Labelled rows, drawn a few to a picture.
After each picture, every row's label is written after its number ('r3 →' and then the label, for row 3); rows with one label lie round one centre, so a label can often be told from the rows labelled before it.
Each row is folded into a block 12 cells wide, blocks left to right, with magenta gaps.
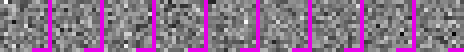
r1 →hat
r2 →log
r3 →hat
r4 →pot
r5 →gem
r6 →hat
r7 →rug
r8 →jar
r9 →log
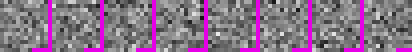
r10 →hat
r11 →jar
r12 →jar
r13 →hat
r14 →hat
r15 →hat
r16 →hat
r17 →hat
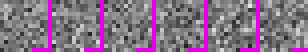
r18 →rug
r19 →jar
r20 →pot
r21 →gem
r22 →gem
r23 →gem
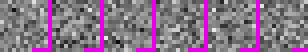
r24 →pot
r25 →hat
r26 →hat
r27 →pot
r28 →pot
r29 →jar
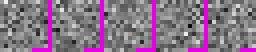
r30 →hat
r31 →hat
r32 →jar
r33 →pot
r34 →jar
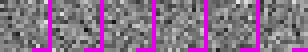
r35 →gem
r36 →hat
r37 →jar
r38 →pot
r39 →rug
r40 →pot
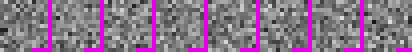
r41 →hat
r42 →jar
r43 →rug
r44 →gem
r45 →pot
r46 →hat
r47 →rug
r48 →rug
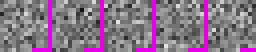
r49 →gem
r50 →rug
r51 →log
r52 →pot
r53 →jar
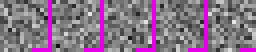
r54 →jar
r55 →jar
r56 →gem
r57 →hat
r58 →rug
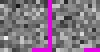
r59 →jar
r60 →pot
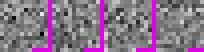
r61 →rug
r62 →gem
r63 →gem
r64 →jar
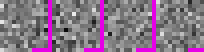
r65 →hat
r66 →hat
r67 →jar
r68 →log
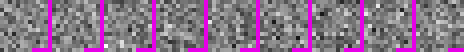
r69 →rug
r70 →pot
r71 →pot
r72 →hat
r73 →pot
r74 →rug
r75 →jar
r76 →jar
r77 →jar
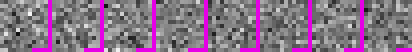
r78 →gem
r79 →gem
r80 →gem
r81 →gem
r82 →pot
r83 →rug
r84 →rug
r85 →pot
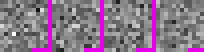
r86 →jar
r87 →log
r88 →jar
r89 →log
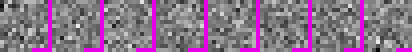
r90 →pot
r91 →hat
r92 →hat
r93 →jar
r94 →rug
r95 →gem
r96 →gem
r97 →rug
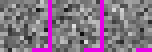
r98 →gem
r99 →log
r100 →rug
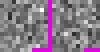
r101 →pot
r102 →jar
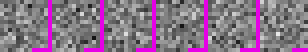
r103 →rug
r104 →pot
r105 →hat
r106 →jar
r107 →gem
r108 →log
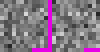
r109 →jar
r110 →rug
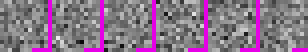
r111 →hat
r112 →log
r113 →rug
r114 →jar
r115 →jar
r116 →jar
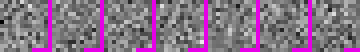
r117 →log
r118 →log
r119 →jar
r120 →pot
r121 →gem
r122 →log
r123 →log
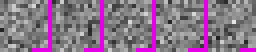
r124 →hat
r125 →pot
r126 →pot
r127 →hat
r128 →jar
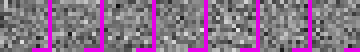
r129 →rug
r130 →gem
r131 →jar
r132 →pot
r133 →hat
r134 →jar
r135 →jar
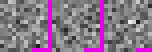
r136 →rug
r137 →log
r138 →gem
